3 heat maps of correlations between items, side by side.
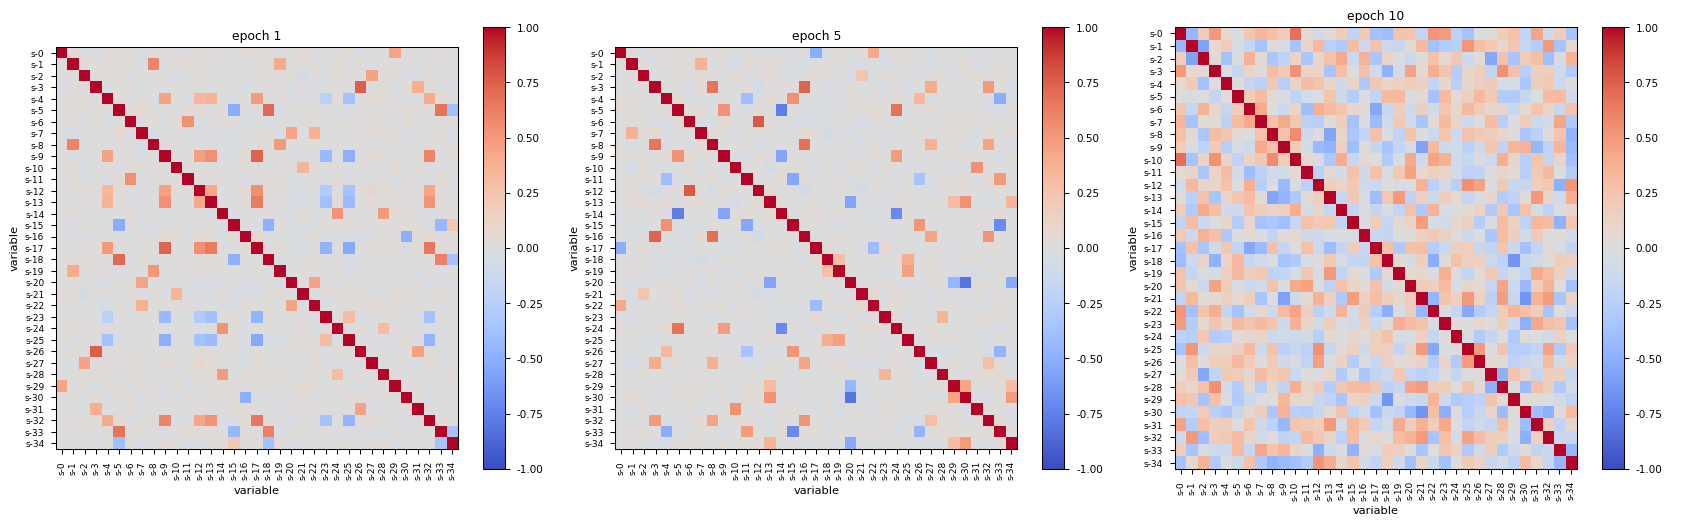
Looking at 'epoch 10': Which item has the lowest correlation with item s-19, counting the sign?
s-17
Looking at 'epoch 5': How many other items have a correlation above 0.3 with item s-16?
4
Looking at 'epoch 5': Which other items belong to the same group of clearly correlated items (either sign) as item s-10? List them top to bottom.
s-31
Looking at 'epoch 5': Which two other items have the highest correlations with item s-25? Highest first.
s-19, s-18
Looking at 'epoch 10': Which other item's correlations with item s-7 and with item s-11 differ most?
s-6
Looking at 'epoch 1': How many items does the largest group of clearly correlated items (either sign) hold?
8
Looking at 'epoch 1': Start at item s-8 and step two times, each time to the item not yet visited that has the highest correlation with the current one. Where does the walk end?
s-19
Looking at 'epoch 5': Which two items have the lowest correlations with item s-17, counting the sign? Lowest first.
s-0, s-22
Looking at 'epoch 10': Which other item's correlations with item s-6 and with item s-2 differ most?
s-27
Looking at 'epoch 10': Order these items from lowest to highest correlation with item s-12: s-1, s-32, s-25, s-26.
s-32, s-1, s-26, s-25
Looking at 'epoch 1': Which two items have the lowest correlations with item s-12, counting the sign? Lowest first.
s-25, s-23
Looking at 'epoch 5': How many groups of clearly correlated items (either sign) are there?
11
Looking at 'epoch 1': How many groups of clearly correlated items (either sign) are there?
11
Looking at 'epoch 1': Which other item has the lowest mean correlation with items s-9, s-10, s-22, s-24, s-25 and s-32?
s-23
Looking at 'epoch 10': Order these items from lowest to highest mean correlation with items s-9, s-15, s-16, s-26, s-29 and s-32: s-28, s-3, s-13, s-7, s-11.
s-13, s-7, s-11, s-28, s-3
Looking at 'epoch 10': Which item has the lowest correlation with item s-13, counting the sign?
s-8
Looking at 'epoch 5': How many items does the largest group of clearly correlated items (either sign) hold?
5
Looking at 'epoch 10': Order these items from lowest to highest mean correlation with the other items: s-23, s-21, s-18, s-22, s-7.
s-18, s-22, s-7, s-21, s-23
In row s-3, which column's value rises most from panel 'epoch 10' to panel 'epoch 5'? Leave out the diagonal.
s-27
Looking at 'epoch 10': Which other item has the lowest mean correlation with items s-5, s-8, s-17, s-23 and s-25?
s-30
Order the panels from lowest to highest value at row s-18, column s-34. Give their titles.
epoch 1, epoch 5, epoch 10
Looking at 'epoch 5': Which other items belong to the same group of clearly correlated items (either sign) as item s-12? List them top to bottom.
s-6
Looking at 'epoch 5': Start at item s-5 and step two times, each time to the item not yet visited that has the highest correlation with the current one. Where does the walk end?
s-9
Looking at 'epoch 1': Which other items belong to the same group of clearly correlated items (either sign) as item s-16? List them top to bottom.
s-30
